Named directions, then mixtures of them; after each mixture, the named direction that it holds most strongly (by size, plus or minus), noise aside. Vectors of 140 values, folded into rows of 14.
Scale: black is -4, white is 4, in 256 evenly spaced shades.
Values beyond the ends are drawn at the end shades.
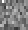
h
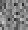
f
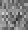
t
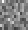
h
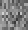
t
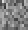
h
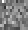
h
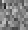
h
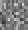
f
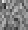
h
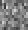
h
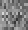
t
